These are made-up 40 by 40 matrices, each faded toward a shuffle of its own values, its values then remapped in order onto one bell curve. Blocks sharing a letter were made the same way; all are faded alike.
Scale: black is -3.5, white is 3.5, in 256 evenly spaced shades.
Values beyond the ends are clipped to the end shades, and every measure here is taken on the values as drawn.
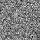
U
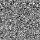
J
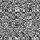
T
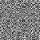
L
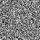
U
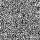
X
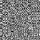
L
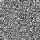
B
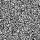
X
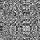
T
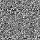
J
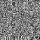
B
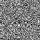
U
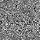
J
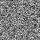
X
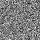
X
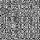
L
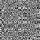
T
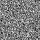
X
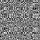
T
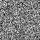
X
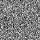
U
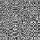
T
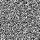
U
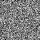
X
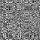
T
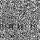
B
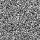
U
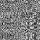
L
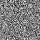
U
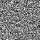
U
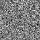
U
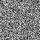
X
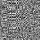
L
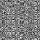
T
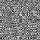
T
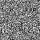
U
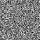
U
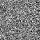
U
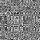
T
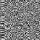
T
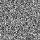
U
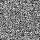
X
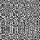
T
